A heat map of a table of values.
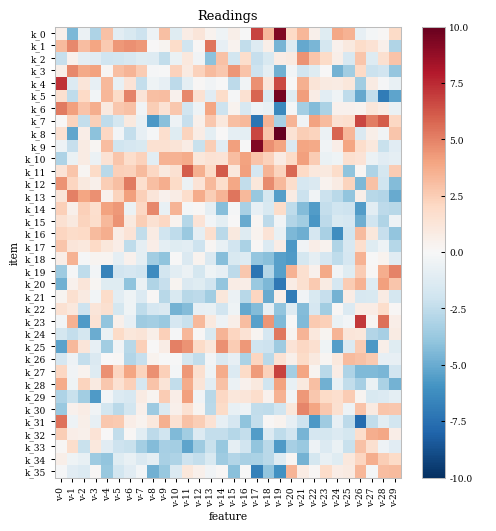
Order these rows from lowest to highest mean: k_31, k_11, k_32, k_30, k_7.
k_32, k_31, k_30, k_7, k_11
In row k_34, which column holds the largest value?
v-27
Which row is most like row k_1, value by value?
k_6
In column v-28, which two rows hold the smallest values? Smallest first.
k_5, k_27
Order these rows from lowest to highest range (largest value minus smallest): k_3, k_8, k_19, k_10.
k_10, k_3, k_19, k_8
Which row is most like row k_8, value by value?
k_0
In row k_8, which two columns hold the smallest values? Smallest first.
v-1, v-3
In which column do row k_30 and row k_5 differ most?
v-19
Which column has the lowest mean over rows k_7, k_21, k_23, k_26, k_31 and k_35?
v-17
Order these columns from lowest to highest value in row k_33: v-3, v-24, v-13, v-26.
v-13, v-24, v-3, v-26
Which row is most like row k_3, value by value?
k_13
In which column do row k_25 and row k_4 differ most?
v-0
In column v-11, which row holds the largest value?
k_11
